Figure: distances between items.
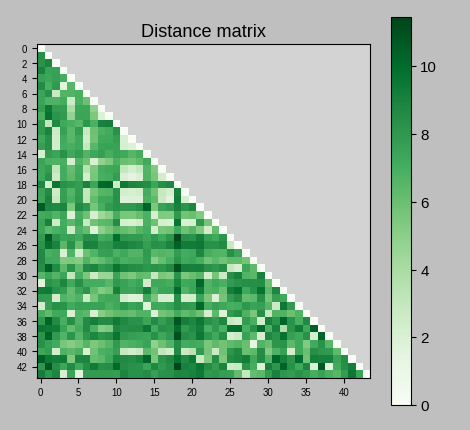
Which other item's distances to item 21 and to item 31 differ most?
0
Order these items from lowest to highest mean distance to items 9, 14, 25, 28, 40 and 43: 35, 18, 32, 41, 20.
35, 20, 32, 41, 18
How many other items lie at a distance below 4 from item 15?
6
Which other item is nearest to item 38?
42
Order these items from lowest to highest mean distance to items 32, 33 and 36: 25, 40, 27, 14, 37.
40, 25, 27, 37, 14
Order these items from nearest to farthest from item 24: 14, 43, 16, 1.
16, 1, 14, 43
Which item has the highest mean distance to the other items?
18
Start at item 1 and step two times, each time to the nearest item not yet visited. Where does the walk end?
10
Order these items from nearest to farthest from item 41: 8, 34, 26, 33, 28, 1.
8, 28, 33, 26, 1, 34
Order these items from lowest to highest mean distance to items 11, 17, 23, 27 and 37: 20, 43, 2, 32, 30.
20, 2, 30, 32, 43
